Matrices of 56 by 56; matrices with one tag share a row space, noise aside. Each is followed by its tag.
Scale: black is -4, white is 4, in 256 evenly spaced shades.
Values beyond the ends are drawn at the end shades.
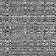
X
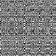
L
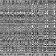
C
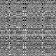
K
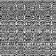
L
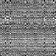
X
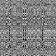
K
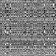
X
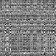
X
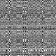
K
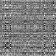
X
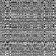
X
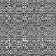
K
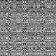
K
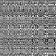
C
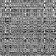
X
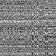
C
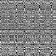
L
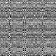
K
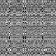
K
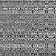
C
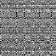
L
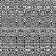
L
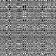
K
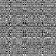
K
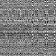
C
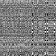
C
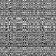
K
